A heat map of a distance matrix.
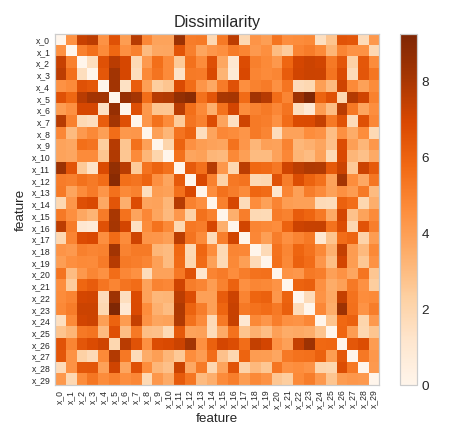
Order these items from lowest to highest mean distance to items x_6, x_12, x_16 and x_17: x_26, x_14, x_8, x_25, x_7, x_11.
x_25, x_14, x_8, x_7, x_11, x_26
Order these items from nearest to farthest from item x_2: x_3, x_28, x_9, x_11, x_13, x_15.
x_3, x_11, x_15, x_13, x_9, x_28
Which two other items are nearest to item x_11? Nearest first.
x_3, x_16
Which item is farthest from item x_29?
x_11
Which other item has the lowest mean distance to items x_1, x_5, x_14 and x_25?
x_29
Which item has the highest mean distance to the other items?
x_5
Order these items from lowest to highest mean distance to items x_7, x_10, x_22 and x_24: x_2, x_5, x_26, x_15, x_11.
x_15, x_2, x_11, x_26, x_5
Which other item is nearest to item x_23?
x_6
